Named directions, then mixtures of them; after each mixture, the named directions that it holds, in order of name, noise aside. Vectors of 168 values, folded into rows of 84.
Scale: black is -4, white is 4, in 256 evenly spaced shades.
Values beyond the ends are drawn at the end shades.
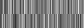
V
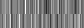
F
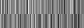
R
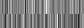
F, R, V.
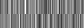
F, R, V.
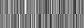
F, R, V.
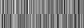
R, V.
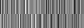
F, R.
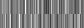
F.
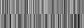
F, R.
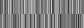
R, V.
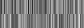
F, R, V.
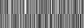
F, R, V.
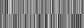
R, V.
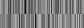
F, R, V.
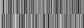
V.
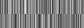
F, R, V.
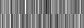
F.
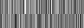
F, R, V.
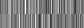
F, R, V.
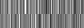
F, R, V.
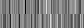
F.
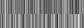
F, R, V.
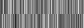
V.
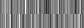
F.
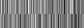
R.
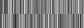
V.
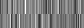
F, R, V.
